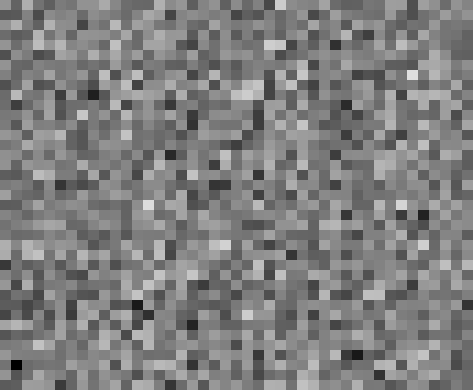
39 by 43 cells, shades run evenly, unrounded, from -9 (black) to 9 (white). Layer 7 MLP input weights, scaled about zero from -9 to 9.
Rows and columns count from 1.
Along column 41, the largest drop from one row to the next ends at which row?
28
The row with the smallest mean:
19
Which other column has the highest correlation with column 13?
20
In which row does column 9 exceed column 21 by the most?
32
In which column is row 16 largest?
21
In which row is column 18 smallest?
33
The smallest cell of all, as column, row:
2, 37
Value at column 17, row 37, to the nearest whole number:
1
